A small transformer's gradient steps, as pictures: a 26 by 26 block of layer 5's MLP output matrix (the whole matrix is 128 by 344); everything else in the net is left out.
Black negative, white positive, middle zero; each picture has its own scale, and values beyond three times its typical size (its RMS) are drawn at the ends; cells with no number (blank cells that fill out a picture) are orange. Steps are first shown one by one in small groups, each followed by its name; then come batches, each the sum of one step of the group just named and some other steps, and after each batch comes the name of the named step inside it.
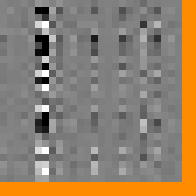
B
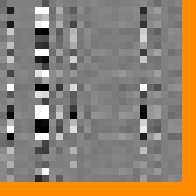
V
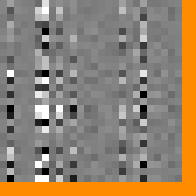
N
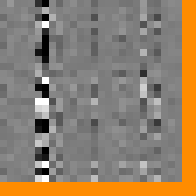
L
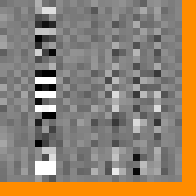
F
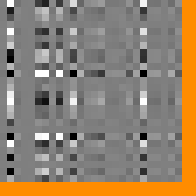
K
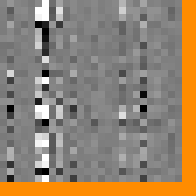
N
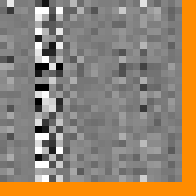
F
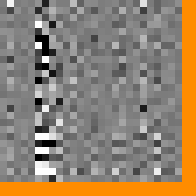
B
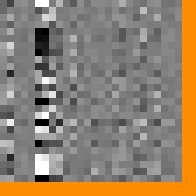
F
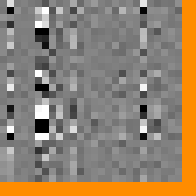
V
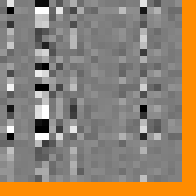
V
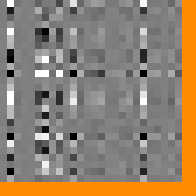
K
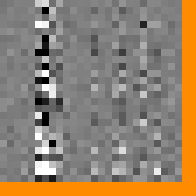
B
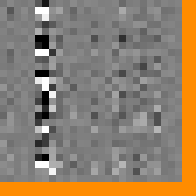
F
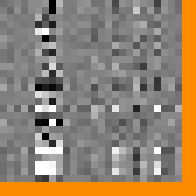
F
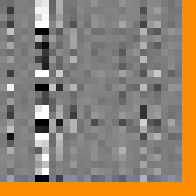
V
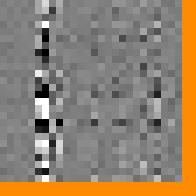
L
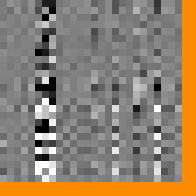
L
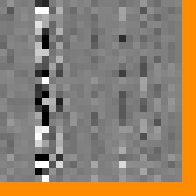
L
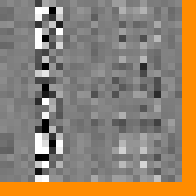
L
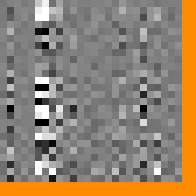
N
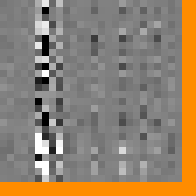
B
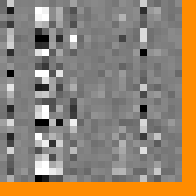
V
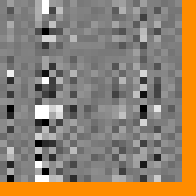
N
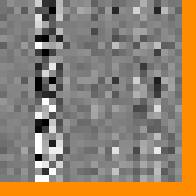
L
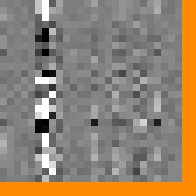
F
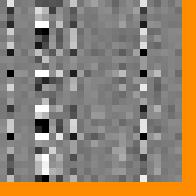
V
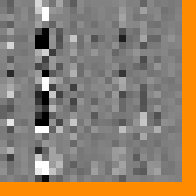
F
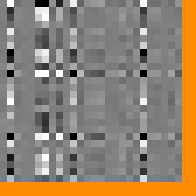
K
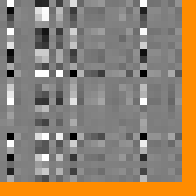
K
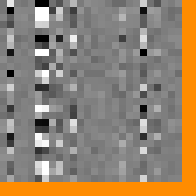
V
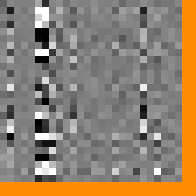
V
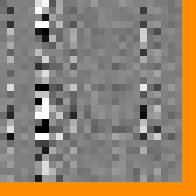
V
